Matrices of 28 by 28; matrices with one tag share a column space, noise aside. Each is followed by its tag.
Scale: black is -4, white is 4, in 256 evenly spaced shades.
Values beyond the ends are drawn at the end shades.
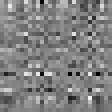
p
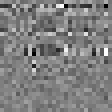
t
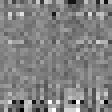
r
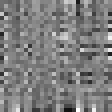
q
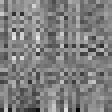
q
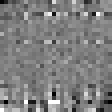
r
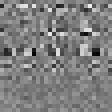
t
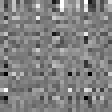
p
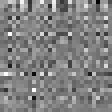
p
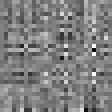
q
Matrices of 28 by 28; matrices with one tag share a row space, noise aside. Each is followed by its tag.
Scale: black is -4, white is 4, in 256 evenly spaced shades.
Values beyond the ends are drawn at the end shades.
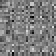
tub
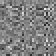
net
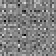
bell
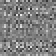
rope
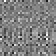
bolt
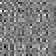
bolt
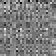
rope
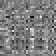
tub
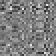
net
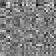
net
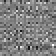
rope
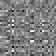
tub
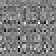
bell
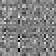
bell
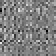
bolt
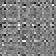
bell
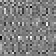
bolt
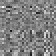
net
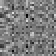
tub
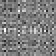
bell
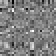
tub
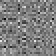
bell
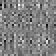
bolt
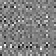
bolt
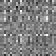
rope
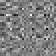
net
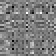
tub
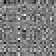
bell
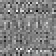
rope
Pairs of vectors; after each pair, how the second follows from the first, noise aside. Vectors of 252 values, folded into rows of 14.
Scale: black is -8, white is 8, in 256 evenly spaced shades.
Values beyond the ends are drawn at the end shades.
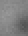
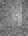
wrapped around, negated.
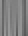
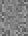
sign-scrambled.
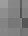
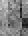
scaled up.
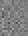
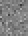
shuffled.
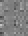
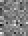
negated, scaled up.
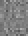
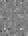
partly zeroed.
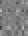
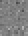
partly zeroed.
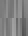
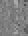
wrapped around, partly zeroed.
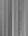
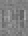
wrapped around, partly zeroed.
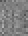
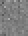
wrapped around, partly zeroed.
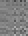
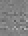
partly zeroed.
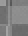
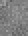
partly zeroed.
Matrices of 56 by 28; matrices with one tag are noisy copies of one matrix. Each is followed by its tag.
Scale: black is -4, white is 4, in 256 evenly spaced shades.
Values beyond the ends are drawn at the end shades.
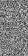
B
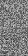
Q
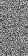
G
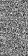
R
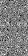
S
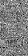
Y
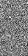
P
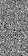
S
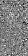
B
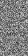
G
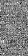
Y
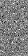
G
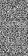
S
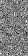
G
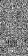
Y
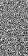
G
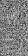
B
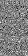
G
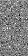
P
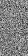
G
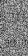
Y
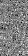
R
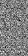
S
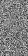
Q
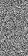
S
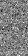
R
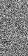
P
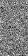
G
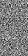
P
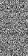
G
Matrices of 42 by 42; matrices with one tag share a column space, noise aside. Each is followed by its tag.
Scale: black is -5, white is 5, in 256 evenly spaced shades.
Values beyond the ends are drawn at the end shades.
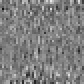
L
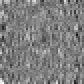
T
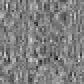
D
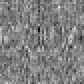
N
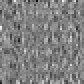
T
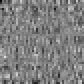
L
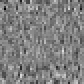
L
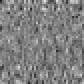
L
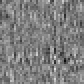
D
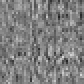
D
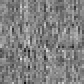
N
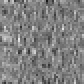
T
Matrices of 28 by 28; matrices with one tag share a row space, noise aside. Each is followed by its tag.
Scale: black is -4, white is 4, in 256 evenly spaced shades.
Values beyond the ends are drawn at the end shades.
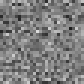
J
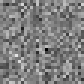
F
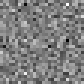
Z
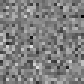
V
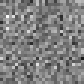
V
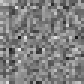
Z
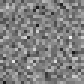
V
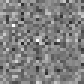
F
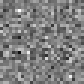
J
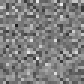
V
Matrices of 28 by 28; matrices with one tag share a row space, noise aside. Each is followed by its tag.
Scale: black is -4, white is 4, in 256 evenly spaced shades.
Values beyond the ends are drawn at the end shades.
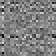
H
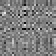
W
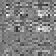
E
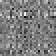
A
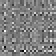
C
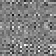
A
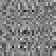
W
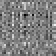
W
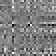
C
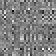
C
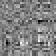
E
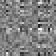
E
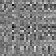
C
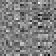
E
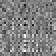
W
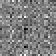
A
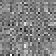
A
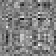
E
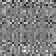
W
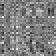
H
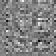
E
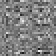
E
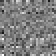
H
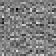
H
